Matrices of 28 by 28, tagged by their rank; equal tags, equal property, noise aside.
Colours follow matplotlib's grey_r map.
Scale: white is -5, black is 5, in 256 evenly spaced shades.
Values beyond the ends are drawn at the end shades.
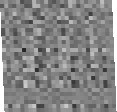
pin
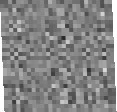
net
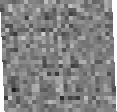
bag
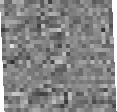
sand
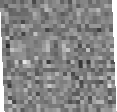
bag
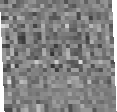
net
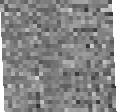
net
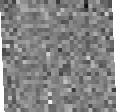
bag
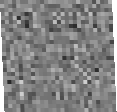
bag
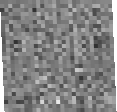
bag
